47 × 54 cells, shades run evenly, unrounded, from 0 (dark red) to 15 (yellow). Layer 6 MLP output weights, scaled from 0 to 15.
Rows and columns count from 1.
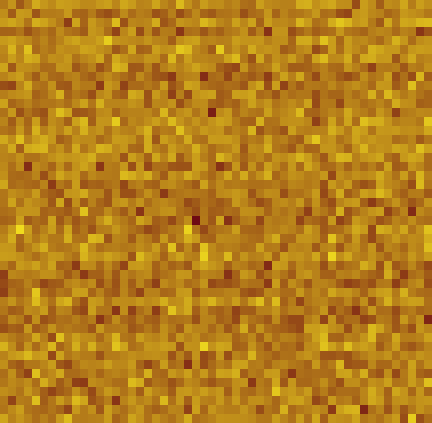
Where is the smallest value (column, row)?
25, 25
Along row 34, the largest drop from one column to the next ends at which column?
36
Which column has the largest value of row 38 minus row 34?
47
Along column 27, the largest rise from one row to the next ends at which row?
14
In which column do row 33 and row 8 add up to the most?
5
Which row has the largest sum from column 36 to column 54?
3
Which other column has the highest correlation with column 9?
24
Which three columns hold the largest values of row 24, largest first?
11, 43, 48
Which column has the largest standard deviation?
54
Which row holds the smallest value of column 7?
21
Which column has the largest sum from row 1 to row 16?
49
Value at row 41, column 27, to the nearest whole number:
7
